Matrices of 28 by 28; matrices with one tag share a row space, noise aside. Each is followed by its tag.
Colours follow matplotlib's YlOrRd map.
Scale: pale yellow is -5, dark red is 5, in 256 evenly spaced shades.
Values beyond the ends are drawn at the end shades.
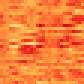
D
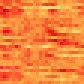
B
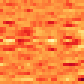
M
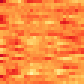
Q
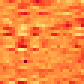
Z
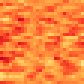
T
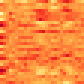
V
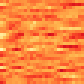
Q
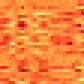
Z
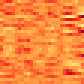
M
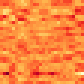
Z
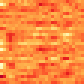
V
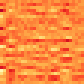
V
